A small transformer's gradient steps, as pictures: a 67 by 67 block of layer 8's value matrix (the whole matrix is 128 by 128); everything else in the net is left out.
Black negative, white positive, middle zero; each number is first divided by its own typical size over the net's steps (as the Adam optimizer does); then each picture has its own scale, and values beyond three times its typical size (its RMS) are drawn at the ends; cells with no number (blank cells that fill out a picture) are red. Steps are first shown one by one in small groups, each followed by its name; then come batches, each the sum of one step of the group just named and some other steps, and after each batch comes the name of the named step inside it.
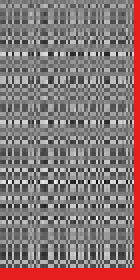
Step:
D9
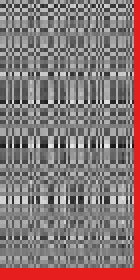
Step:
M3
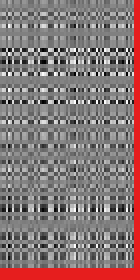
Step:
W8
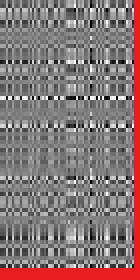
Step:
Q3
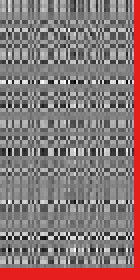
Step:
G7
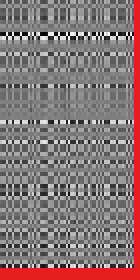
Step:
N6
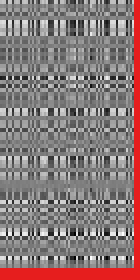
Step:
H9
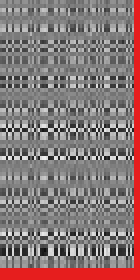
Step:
H9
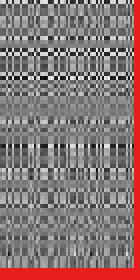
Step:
M3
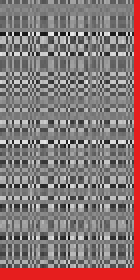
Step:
N6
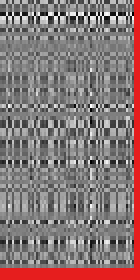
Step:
M3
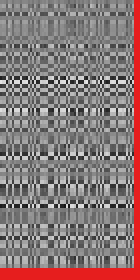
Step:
H9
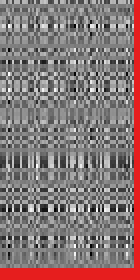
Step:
W8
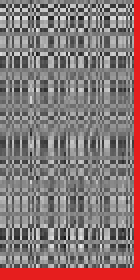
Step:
M3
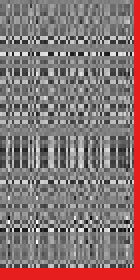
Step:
D9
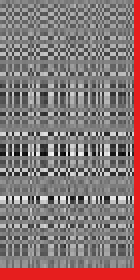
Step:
M3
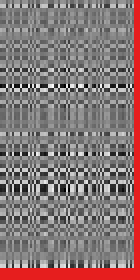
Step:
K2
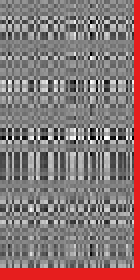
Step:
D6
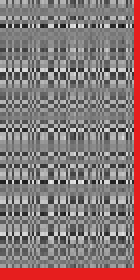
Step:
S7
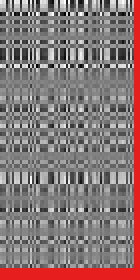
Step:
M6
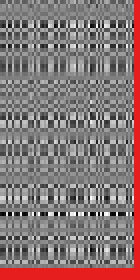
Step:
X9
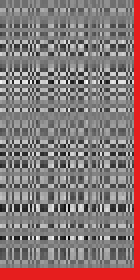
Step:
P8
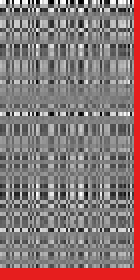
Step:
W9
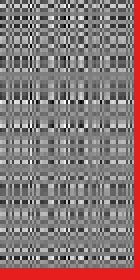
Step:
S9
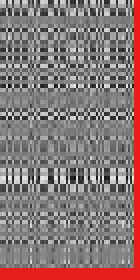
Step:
M6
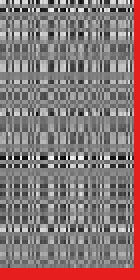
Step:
W9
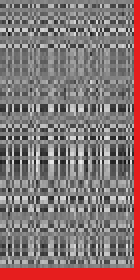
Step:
D6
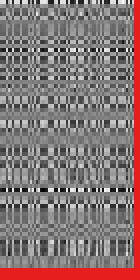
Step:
M6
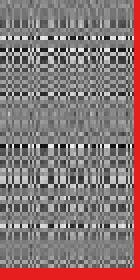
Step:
P8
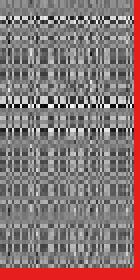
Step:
D6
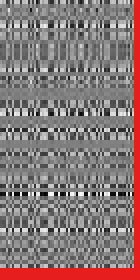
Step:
W9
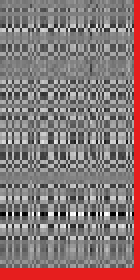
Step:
X9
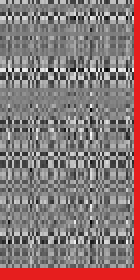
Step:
S7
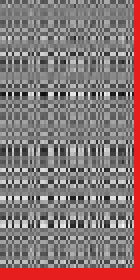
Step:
X9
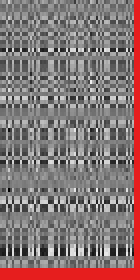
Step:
D6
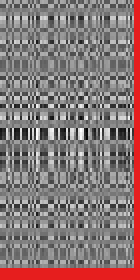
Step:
P8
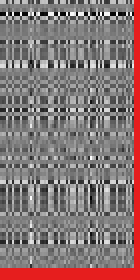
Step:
M6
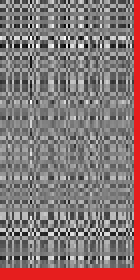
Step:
S9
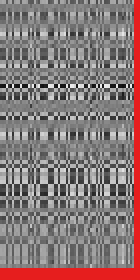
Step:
K2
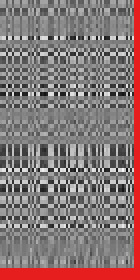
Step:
K2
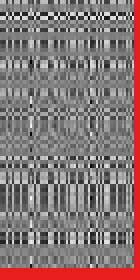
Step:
M6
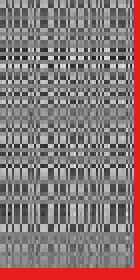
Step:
S7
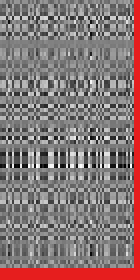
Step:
D6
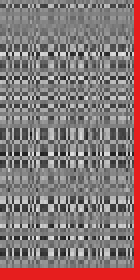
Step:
P8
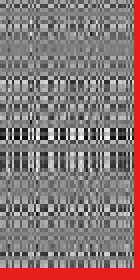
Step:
D6
